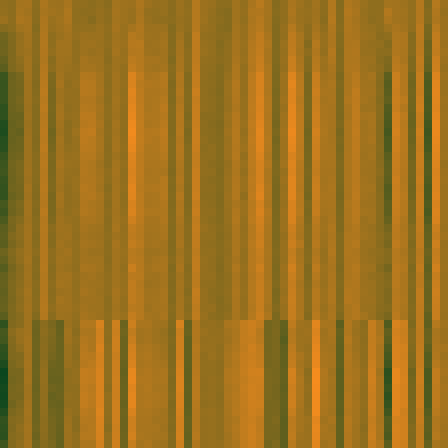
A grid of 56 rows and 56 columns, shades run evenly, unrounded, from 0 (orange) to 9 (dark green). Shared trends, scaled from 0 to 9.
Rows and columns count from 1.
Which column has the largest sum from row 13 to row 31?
1
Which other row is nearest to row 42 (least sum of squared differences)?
43
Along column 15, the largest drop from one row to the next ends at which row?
41
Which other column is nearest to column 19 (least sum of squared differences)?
20
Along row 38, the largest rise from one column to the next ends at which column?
54
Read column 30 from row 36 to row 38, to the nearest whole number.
3 3 3
